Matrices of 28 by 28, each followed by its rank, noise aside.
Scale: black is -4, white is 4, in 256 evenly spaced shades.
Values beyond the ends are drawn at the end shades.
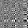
one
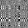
one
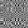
two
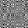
two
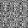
three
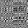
two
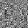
four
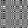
one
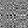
two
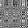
one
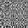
four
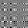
one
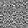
four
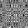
three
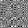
two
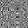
three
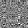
four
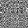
four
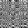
two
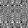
two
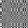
one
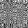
four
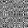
three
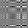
one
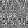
four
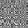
four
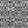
three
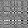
one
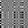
one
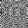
three
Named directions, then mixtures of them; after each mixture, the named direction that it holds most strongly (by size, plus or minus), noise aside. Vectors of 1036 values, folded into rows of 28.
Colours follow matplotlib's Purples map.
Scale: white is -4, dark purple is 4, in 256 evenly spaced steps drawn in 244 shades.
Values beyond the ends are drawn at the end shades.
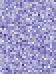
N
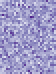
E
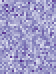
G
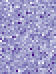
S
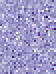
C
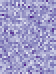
E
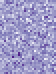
C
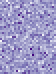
S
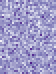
E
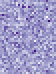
E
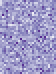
N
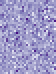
C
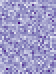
E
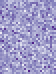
N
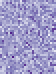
E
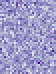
E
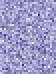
N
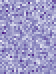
G
